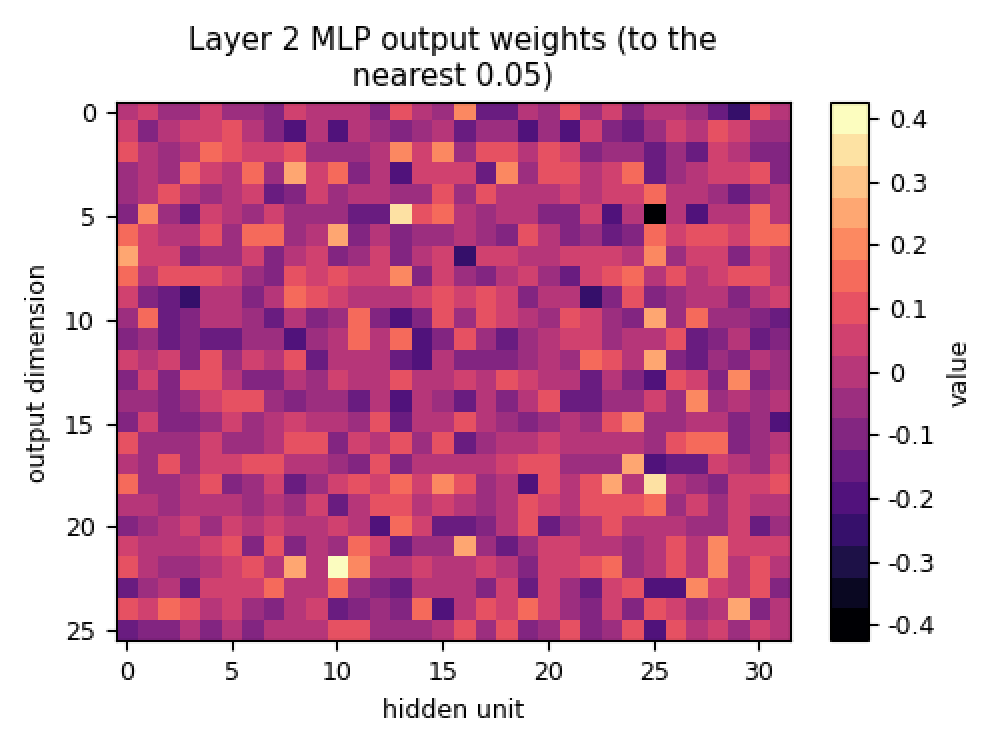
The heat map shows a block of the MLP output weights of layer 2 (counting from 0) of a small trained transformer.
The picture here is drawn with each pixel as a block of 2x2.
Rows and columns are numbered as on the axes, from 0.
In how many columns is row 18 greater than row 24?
17
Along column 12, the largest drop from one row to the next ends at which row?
20
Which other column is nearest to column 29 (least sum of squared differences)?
3
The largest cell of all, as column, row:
10, 22
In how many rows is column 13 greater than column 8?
11
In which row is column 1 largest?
5
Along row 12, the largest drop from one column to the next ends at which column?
26
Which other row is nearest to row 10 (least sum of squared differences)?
4
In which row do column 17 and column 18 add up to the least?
0
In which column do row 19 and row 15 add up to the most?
24
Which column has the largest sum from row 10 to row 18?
25
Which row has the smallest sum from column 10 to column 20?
1
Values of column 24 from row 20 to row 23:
0 -0.05 -0.05 0.1
